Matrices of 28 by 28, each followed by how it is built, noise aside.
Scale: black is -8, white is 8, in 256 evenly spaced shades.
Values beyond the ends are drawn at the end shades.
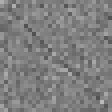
diagonal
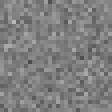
noise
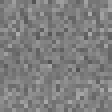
repeating columns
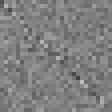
diagonal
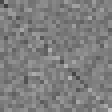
diagonal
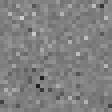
sparse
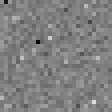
sparse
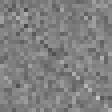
diagonal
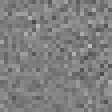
upper triangular
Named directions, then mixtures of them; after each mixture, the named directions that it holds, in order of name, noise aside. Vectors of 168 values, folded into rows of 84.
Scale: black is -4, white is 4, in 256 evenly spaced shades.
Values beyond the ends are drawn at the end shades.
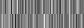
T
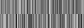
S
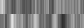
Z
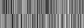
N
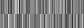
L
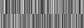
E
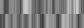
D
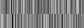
E, N, T.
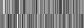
L, N, S.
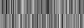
E, N.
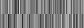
L.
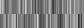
D, S, Z.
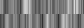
D.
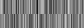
E, L, N.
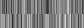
N.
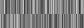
E.
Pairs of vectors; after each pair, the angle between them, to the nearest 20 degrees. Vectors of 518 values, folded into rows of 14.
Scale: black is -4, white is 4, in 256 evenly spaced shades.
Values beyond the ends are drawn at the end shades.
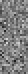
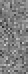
40 degrees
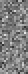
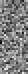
60 degrees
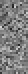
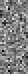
80 degrees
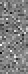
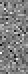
160 degrees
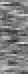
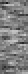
160 degrees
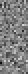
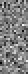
20 degrees
